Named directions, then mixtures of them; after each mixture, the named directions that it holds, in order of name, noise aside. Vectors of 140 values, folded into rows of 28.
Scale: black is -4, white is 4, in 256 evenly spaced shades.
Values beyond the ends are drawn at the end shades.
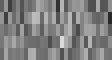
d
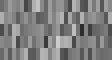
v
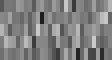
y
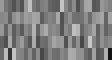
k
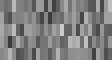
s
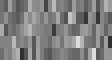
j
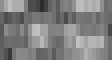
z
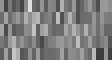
j, k.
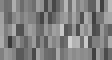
s.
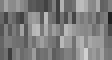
d, z.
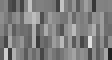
d, k.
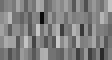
v, y.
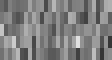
j, y.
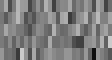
j.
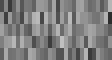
d, y.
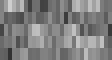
v, z.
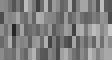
s, v.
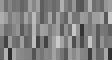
k, v.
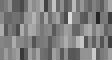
d, j.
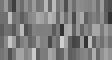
d, s.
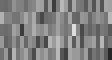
k, s, v.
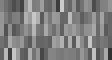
d, j, k.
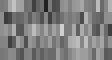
s, z.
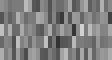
v.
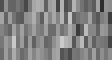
d, j, v.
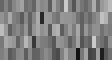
y.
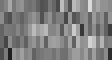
k, v, z.
